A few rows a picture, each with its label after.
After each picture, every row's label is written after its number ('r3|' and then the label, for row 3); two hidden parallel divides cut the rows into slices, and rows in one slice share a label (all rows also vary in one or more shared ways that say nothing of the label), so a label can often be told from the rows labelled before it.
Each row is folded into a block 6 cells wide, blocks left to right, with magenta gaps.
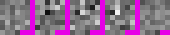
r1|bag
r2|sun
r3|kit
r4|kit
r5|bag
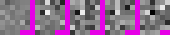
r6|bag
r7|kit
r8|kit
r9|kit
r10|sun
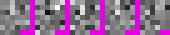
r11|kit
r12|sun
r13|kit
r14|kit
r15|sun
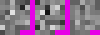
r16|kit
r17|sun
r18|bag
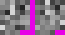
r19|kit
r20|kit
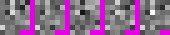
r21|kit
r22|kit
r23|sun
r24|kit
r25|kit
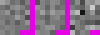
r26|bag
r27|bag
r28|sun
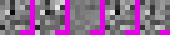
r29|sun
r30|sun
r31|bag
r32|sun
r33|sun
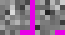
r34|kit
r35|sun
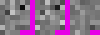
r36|kit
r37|kit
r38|bag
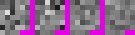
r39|sun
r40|kit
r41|bag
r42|bag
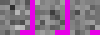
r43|bag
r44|bag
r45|bag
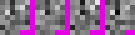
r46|sun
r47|sun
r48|sun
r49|sun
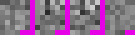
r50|bag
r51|sun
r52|sun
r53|bag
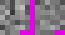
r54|sun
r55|bag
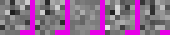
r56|sun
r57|sun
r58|bag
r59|kit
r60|sun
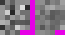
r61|sun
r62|bag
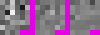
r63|kit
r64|bag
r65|bag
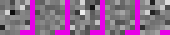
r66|sun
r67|bag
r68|kit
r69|bag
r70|sun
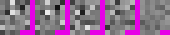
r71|kit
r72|kit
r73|sun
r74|sun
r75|bag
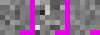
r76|bag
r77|kit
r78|bag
